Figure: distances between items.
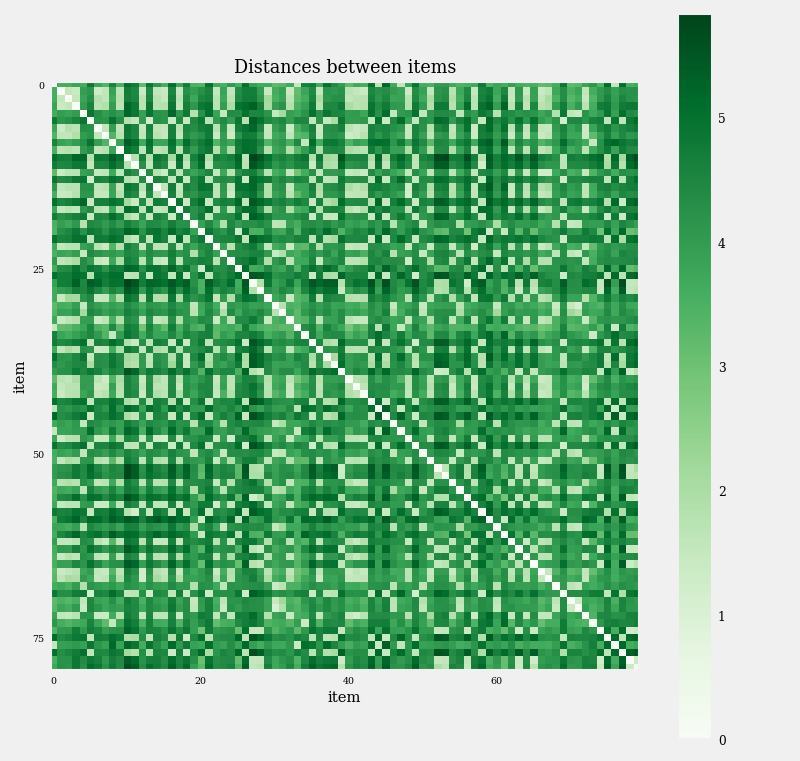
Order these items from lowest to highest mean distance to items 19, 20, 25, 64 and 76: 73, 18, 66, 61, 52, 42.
61, 66, 42, 52, 73, 18
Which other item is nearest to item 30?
71
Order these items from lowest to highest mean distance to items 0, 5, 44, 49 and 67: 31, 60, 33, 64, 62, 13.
33, 13, 64, 62, 31, 60
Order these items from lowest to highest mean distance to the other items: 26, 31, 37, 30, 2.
2, 30, 31, 37, 26
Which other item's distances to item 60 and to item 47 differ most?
44
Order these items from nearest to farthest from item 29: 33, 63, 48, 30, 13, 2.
48, 2, 33, 30, 63, 13
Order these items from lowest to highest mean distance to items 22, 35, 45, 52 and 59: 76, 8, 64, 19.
64, 19, 76, 8
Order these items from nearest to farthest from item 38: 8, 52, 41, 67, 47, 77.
77, 67, 41, 47, 8, 52
